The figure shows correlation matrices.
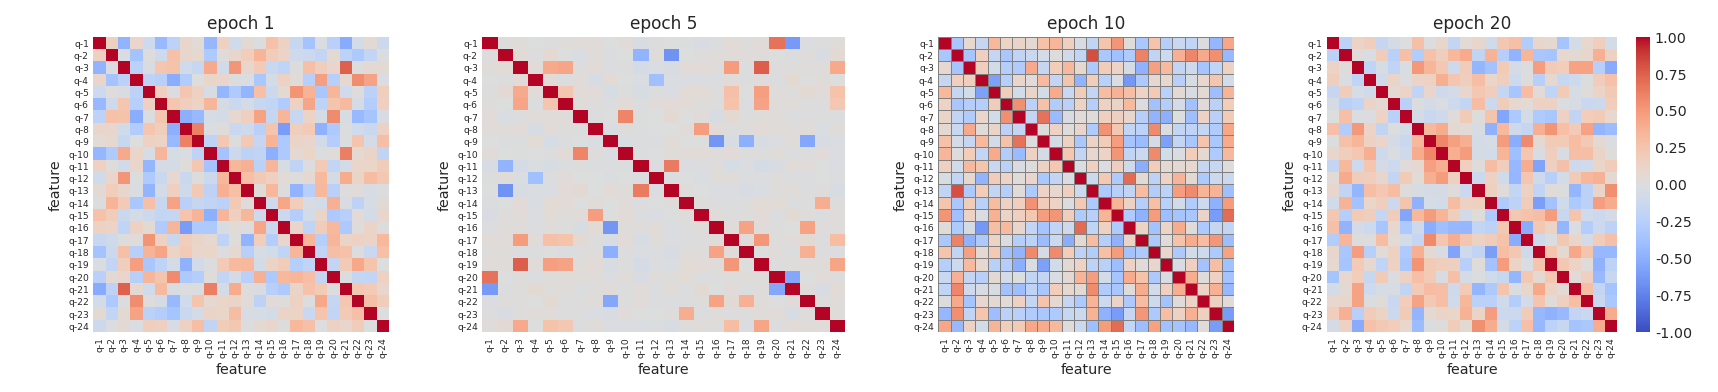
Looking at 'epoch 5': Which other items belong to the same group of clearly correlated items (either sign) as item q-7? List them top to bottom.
q-10
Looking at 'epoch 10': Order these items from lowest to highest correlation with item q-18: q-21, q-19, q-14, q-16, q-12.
q-16, q-12, q-21, q-19, q-14
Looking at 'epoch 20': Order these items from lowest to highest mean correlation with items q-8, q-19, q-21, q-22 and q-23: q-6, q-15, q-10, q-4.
q-6, q-4, q-15, q-10
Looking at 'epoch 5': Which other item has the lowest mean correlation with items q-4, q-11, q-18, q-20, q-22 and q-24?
q-9
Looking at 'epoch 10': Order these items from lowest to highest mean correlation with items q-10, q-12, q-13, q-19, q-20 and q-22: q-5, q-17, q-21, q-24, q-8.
q-24, q-8, q-5, q-17, q-21
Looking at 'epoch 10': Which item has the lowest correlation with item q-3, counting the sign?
q-17
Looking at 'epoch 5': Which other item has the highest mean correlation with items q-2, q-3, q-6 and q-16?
q-19
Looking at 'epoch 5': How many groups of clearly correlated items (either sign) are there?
8
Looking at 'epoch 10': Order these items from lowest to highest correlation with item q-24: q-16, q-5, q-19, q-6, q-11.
q-19, q-16, q-11, q-6, q-5
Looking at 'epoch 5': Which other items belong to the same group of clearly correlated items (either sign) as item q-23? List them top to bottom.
q-14
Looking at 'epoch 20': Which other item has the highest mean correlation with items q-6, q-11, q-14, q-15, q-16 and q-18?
q-19
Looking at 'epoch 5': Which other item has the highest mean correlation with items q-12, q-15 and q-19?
q-3
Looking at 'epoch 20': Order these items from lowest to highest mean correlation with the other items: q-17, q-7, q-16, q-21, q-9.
q-16, q-7, q-21, q-17, q-9
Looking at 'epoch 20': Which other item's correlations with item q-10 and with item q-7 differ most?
q-15
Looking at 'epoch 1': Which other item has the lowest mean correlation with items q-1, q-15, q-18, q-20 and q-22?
q-10
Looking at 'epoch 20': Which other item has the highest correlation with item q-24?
q-13
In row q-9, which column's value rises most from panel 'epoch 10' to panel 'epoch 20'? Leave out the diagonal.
q-17
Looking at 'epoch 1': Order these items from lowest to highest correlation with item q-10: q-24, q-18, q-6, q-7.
q-24, q-7, q-18, q-6
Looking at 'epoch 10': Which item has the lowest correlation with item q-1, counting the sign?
q-23
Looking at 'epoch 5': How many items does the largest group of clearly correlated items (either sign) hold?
6
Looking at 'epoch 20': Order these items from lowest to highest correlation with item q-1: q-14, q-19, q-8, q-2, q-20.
q-20, q-2, q-14, q-19, q-8
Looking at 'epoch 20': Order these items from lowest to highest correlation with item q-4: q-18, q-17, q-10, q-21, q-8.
q-18, q-21, q-17, q-8, q-10
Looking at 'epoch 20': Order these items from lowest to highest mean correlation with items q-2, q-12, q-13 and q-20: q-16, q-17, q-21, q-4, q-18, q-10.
q-16, q-18, q-21, q-4, q-10, q-17
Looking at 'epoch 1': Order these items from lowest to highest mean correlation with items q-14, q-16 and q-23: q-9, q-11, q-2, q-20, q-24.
q-9, q-11, q-24, q-2, q-20
